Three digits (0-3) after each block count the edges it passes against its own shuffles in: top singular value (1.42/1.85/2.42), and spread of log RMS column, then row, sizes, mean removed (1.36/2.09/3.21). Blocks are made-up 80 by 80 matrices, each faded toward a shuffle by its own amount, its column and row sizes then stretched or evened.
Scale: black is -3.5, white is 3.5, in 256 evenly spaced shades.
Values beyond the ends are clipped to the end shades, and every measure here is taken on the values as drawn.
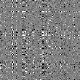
3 2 2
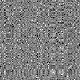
3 1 0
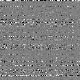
1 1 3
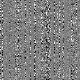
1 3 0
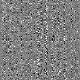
2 3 1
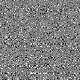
2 0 2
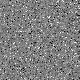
0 0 0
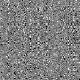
2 2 0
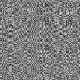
3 2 1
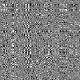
3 2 2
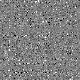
0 1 2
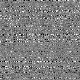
1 0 3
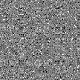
2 0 1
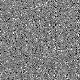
1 1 0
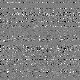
0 1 3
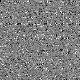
0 1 2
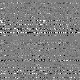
2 1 3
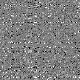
2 1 2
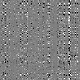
3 3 2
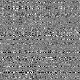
2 1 3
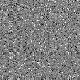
2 0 0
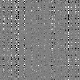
3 3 2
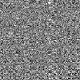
2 1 2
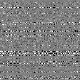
2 1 3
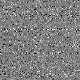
2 0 2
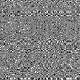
3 0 2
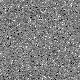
0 0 0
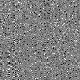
2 1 0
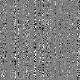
1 3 2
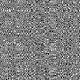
3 1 1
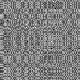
3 1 1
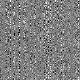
1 3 0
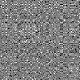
3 1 1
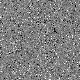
0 1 0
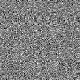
2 0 1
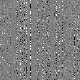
1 3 0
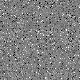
1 1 1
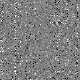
0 2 1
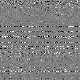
2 1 3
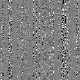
0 3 0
